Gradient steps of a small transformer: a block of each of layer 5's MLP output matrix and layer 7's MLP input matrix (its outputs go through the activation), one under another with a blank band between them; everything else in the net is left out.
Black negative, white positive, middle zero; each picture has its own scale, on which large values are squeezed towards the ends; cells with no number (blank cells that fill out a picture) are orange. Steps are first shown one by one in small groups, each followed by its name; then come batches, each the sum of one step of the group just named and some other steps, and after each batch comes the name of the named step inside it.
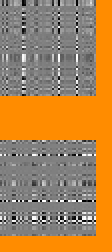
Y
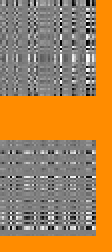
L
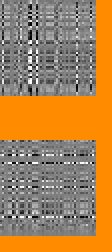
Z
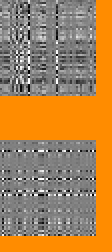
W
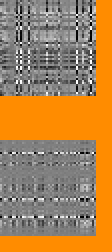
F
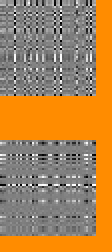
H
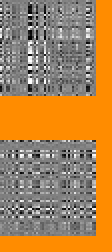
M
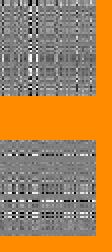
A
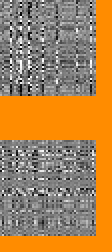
W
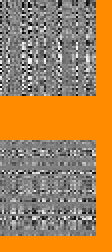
L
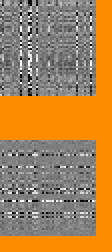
A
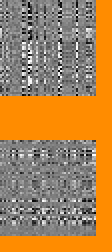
M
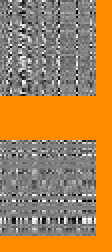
Y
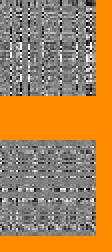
L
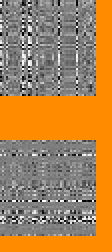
Y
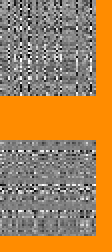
H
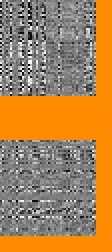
M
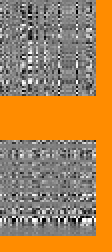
M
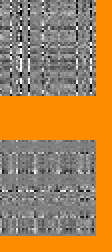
F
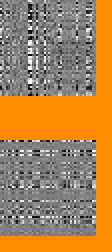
M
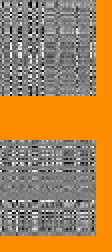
A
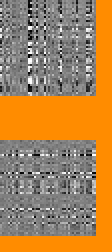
M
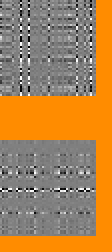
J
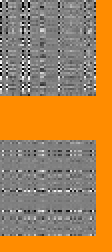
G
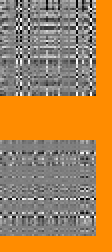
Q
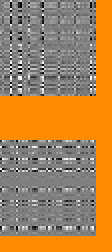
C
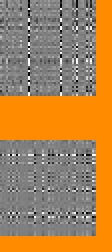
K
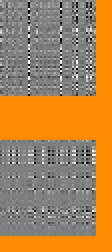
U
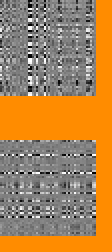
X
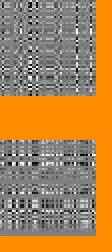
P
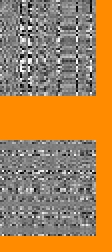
X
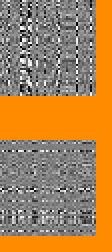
J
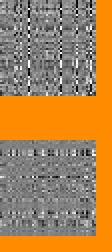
K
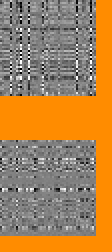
C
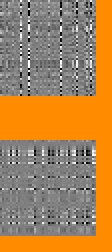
U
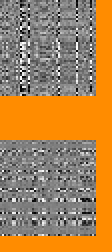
J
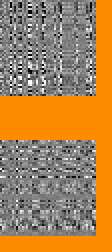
C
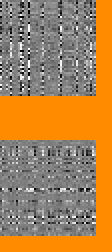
G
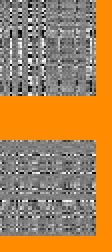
X
